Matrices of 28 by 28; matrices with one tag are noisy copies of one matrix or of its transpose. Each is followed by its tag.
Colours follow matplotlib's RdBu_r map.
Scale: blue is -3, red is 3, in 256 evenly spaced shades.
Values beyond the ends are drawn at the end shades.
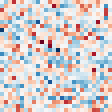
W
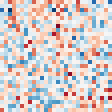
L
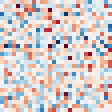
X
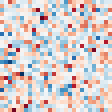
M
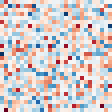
X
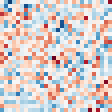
L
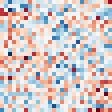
L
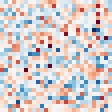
W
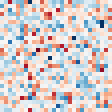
W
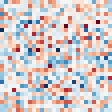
W
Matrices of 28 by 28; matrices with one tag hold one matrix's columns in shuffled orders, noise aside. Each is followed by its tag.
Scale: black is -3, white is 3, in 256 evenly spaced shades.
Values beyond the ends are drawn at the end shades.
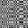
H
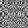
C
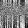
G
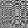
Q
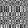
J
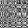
C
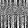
G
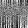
G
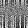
G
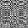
Q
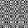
H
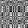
J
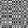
H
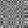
H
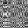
C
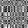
J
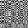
Q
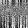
G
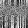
G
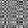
H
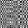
H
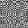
Q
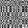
J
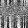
G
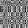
J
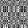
J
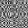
C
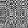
Q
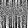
G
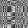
J
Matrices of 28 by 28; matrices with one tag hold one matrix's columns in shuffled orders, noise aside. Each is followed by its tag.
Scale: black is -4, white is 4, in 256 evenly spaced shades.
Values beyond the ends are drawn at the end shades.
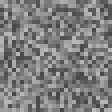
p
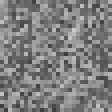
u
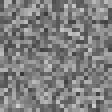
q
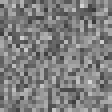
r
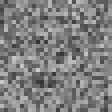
q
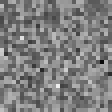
r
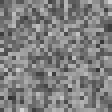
r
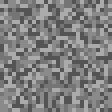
p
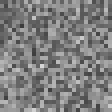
r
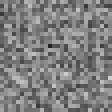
u
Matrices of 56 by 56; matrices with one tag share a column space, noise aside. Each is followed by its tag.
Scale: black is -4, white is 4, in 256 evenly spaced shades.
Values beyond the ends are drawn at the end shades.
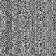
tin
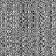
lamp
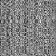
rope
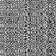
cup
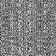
lamp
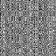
cup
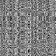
cup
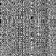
rope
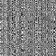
cup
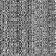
tin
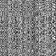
cup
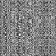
rope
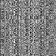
rope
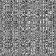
tin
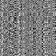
cup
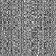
tin
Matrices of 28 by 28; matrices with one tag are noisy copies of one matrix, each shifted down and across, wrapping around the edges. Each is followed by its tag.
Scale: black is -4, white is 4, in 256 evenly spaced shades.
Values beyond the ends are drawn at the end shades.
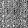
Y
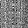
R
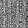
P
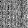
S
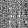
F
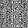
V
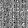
S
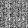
S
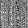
F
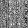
F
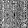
Y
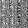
F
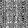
F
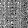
R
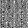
P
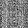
R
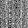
P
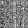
F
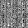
S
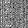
V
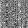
F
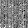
S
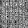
S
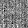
S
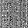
V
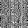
F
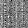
P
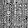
Y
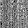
Y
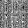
Y
